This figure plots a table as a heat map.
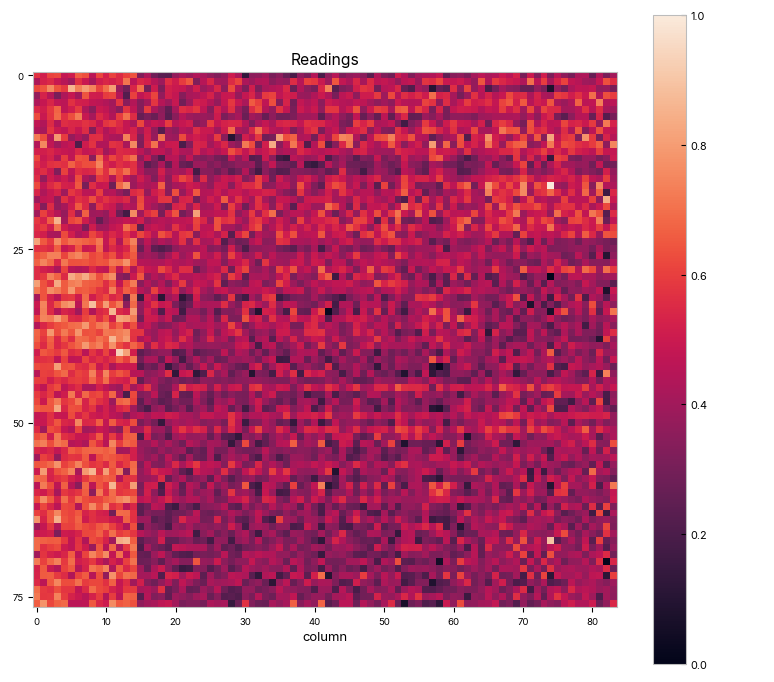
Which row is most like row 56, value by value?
26
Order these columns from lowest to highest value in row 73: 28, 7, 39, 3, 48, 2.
48, 28, 39, 7, 2, 3
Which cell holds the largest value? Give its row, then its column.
16, 74
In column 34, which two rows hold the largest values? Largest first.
10, 20
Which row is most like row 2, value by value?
29
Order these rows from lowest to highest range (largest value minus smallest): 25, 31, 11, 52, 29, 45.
11, 45, 25, 52, 31, 29
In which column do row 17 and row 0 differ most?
70
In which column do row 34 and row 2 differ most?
42
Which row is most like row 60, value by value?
12
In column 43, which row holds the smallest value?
57
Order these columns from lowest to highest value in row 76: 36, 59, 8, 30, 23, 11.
23, 36, 59, 30, 8, 11
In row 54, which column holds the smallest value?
61
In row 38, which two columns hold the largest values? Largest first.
11, 13
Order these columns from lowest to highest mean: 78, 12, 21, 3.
21, 78, 12, 3
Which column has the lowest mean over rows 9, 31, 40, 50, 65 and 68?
15
